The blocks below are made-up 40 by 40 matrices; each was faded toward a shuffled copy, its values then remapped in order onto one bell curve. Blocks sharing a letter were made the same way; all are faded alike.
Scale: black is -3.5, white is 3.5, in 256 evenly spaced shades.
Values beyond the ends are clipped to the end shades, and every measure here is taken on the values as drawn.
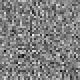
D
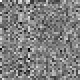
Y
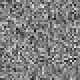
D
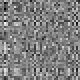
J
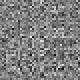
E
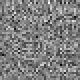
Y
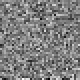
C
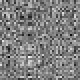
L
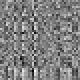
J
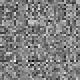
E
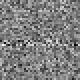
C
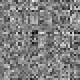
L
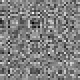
L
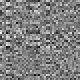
L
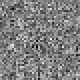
D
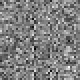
Y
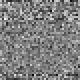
C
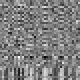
J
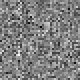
D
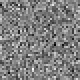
D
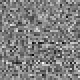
C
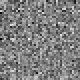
D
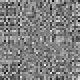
E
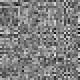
E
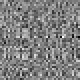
L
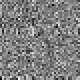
Y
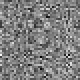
Y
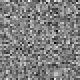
Y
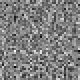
Y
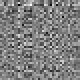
J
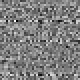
C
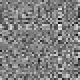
E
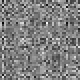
L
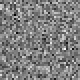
D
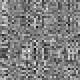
E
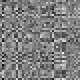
J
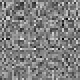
L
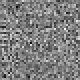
Y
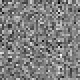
Y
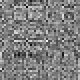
L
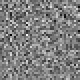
Y
